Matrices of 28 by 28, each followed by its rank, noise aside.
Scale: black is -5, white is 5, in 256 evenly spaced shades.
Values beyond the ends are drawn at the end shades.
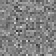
six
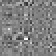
three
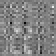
three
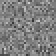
seven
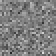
seven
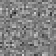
five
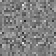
six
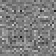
six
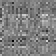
four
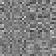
three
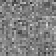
six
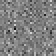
five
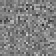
six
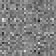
five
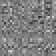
six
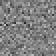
seven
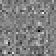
six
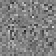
five
